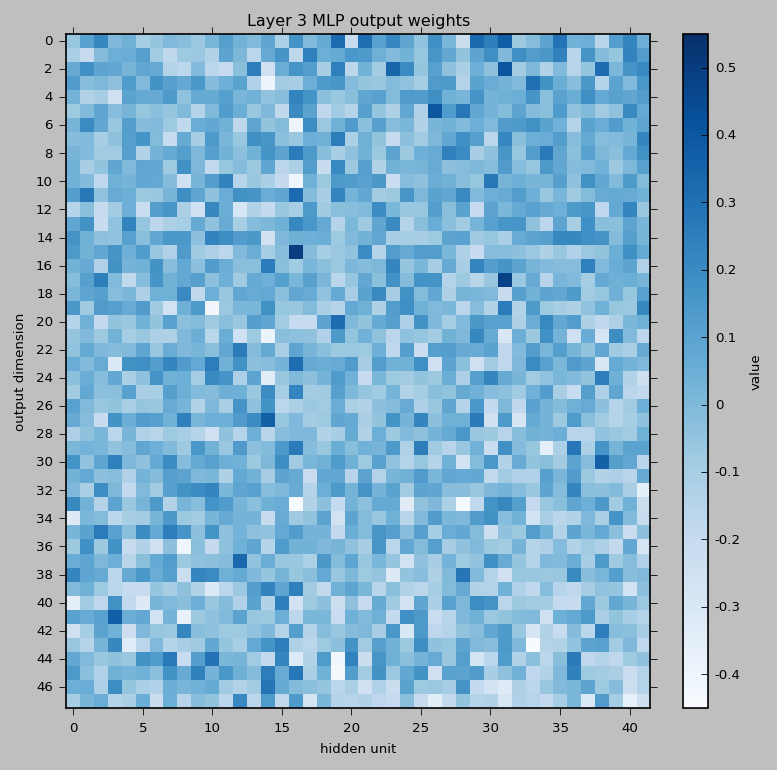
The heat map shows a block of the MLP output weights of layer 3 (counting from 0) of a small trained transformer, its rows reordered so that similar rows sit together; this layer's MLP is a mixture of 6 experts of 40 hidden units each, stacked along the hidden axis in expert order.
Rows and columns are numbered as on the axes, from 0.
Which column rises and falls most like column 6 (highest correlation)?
10
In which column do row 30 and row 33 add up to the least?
28
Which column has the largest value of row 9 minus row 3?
14
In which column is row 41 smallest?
8
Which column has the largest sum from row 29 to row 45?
15
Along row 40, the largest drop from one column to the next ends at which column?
16
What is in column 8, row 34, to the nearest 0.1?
-0.1
